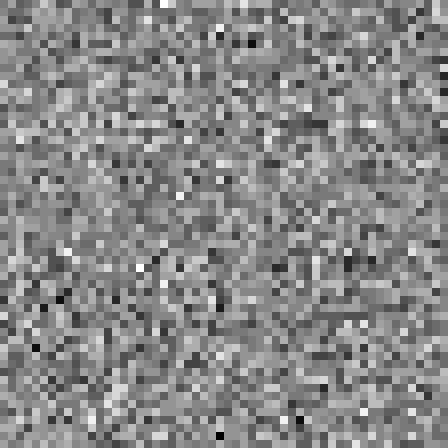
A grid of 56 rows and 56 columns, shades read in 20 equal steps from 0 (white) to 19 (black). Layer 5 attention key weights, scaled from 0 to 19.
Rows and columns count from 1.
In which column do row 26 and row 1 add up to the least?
21
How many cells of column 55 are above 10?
15
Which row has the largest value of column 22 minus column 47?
16
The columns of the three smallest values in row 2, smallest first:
55, 45, 36
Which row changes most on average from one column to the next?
53
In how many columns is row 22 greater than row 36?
28
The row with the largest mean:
41
